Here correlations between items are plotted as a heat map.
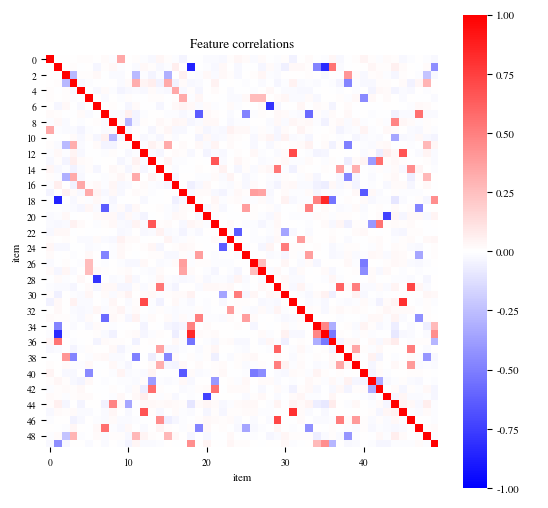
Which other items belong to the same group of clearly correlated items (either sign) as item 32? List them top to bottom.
23
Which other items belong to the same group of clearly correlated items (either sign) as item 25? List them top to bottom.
7, 19, 33, 47
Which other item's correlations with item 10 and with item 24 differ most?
22
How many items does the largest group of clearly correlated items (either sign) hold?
6
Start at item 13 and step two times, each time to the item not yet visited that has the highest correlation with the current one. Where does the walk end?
42
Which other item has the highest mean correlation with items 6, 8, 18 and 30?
35
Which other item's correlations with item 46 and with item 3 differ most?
29
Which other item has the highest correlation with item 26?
17
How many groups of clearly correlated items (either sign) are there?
14
